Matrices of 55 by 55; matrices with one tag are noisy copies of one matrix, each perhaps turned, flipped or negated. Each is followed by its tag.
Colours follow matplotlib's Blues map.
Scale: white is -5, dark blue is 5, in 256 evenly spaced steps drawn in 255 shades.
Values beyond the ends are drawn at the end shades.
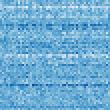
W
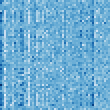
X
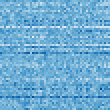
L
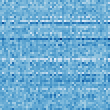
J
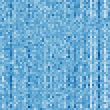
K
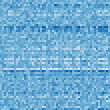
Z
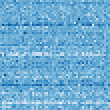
W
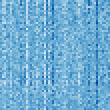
L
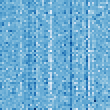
J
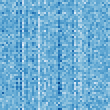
J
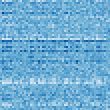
Z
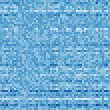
K
